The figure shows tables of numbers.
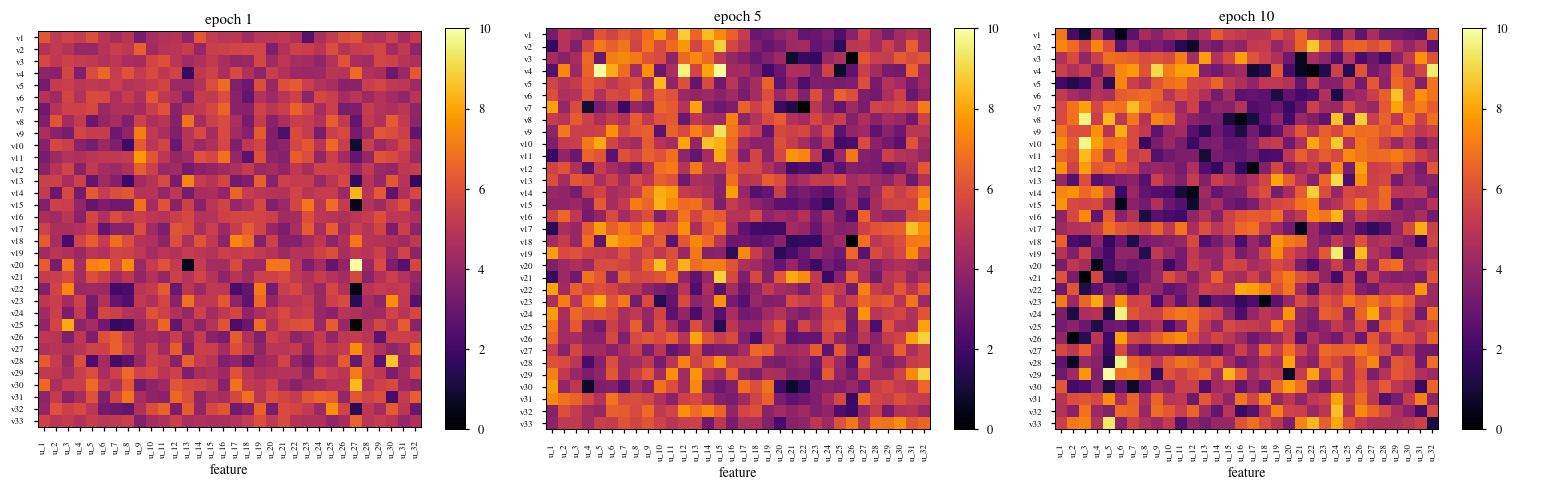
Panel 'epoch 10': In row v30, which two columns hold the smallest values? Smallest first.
u_7, u_5
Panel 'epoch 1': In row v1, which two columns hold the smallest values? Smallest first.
u_23, u_9
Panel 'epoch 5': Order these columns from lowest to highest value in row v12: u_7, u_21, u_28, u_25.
u_21, u_25, u_28, u_7
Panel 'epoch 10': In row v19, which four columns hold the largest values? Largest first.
u_24, u_26, u_19, u_23
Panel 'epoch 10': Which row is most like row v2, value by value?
v14
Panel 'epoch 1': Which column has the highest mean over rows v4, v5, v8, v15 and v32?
u_25
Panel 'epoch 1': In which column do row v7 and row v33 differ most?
u_27
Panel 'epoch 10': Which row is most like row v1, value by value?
v21
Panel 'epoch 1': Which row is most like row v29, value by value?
v27
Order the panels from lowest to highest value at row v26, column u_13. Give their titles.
epoch 1, epoch 10, epoch 5
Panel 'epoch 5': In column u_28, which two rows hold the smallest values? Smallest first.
v25, v9
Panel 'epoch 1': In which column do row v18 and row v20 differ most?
u_3
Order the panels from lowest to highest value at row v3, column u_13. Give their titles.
epoch 1, epoch 5, epoch 10
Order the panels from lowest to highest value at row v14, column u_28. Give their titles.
epoch 5, epoch 1, epoch 10
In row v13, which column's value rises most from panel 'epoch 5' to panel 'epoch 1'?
u_13
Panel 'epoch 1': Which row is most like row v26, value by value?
v24
